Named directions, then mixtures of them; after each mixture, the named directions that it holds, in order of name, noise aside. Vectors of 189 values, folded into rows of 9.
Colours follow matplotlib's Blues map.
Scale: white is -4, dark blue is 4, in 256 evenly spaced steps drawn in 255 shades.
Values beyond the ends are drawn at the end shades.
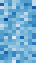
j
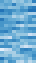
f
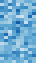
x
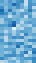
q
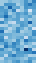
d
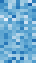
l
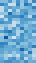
l, q, x.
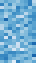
j, x.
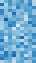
j, q.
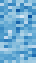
f, x.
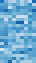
f, l, x.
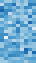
d, q, x.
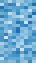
d, x.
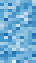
j, x.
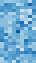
d, l, x.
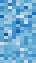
x.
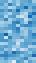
j, x.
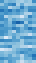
f, x.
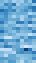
d, f.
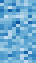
f, q, x.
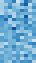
l, q.
